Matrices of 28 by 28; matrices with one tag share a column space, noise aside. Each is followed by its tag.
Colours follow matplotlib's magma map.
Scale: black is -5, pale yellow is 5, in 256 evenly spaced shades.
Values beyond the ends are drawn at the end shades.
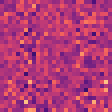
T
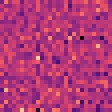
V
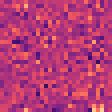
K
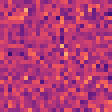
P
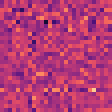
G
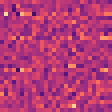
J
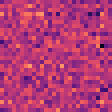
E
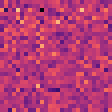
G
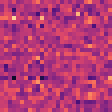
P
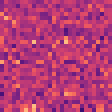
K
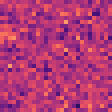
J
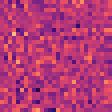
V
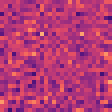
T
